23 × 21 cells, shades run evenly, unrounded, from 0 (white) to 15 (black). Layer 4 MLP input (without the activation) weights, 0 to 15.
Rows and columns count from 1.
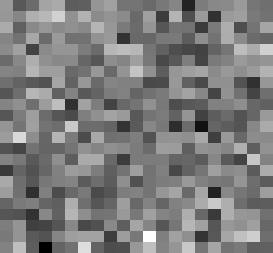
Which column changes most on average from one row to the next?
16
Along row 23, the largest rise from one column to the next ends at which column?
8
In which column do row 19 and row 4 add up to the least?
18
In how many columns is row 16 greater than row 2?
15
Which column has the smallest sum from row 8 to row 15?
21
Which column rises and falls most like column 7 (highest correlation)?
12
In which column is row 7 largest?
13
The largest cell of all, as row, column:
23, 4
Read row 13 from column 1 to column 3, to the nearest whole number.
6 2 7
